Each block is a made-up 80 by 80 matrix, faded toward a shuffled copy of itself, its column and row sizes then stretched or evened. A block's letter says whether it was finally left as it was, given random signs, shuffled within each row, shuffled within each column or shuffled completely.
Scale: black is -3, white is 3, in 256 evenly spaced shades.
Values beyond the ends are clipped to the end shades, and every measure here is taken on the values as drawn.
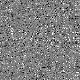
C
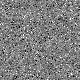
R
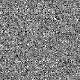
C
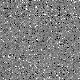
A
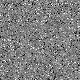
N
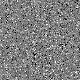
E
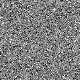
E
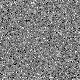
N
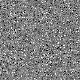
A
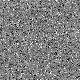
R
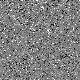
N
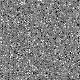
E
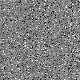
E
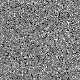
E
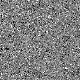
A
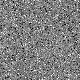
R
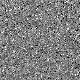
E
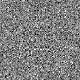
C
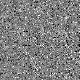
A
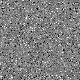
N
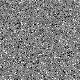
N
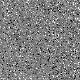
E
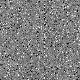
E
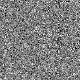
A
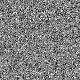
N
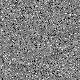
R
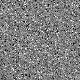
E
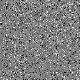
C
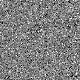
E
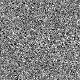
N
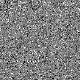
C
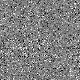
A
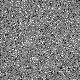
R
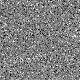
N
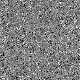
E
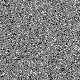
R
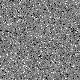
R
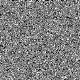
N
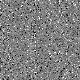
E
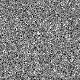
E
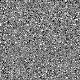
A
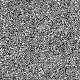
R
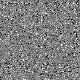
A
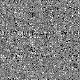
C
